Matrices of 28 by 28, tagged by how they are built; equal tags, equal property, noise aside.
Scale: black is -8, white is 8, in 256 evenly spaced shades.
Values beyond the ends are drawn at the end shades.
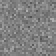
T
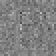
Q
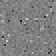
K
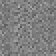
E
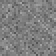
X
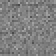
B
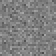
E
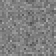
E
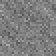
X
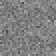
E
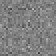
Q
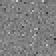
K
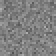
T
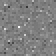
K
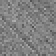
X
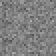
E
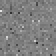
K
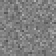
E
